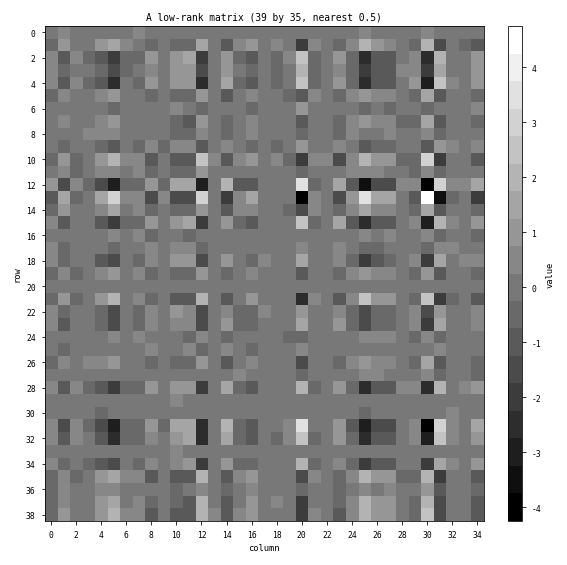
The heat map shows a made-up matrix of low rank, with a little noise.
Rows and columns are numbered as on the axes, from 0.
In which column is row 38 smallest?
20
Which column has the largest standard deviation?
30
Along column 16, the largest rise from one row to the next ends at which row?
13
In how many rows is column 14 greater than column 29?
14
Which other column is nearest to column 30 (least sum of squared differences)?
25
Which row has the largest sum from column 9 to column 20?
31
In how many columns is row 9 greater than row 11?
11
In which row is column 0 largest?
12
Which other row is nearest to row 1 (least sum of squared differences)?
37
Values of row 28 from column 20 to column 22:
2 -0.5 0
